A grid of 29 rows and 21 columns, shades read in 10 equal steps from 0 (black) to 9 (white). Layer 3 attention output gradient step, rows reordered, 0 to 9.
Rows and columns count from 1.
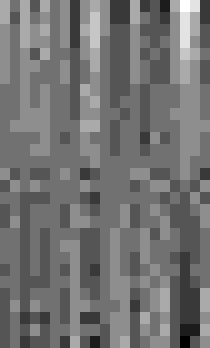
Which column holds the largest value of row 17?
20
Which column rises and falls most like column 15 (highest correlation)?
12
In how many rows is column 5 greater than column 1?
13
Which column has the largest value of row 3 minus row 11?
19
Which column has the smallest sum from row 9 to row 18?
15
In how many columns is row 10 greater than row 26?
9
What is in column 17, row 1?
1
